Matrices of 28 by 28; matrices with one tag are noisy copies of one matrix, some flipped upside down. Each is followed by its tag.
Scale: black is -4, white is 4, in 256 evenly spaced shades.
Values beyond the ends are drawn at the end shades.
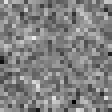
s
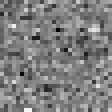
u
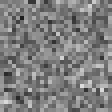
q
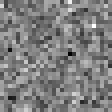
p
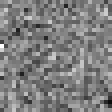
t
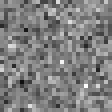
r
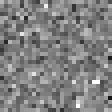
s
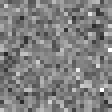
q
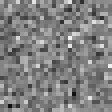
q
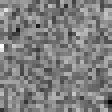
t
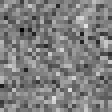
r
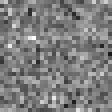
s
